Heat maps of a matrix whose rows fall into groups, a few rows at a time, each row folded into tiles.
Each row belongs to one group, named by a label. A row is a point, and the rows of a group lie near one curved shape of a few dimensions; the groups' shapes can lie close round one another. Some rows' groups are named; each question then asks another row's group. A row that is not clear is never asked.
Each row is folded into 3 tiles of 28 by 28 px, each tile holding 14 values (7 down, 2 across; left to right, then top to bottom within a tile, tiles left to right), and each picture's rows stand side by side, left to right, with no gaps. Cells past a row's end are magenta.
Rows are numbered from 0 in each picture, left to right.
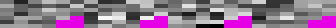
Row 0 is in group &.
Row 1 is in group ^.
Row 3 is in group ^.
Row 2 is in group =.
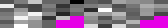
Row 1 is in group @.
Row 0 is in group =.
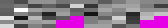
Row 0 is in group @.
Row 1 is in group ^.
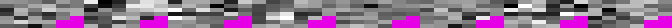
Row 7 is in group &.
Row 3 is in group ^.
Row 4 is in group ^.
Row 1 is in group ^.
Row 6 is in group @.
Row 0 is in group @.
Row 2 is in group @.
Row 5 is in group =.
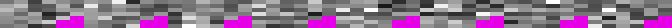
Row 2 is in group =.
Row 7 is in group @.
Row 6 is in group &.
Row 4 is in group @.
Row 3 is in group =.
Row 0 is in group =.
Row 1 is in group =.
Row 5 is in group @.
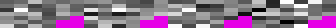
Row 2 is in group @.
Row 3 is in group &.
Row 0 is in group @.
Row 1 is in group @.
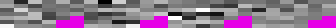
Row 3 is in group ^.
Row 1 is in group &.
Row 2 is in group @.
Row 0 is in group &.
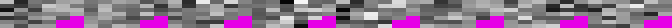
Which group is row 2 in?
&
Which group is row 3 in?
=
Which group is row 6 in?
@
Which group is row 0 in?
^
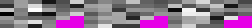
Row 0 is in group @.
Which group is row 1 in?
=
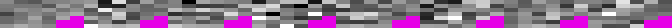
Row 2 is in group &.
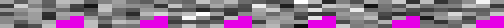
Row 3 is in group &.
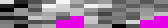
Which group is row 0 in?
^
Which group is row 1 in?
=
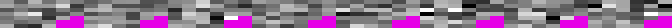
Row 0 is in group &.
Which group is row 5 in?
@
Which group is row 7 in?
@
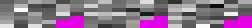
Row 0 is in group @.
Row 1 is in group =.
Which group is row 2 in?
@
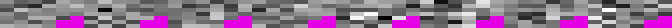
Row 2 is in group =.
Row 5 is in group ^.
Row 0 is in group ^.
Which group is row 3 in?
^
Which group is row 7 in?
@
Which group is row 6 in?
=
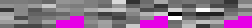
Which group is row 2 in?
@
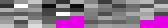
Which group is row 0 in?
@
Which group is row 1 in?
&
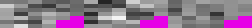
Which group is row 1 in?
^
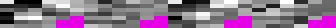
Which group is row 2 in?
^
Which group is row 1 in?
&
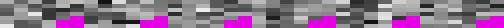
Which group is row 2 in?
@
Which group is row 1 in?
&
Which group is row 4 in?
^
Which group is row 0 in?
&
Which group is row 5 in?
@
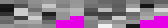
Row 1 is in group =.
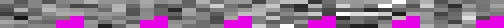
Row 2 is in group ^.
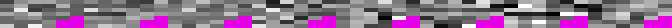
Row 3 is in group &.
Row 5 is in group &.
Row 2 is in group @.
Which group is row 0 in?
@
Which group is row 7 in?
^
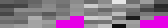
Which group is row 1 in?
=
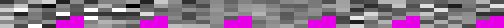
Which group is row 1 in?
@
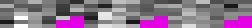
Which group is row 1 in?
=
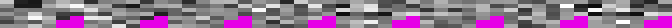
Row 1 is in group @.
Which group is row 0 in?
^
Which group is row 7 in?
@
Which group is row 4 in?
@
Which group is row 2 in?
&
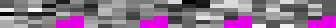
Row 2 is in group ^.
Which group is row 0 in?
@
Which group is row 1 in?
@
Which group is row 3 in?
@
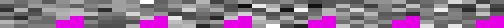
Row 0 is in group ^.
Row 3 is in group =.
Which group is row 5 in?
@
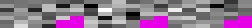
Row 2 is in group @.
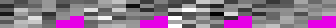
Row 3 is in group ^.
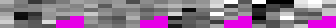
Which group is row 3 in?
^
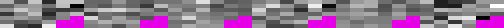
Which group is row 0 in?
&
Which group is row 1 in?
@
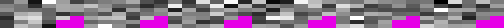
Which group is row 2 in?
&
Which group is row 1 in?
=
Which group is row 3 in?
^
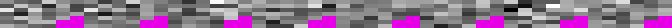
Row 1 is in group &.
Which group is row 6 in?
^
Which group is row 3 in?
&
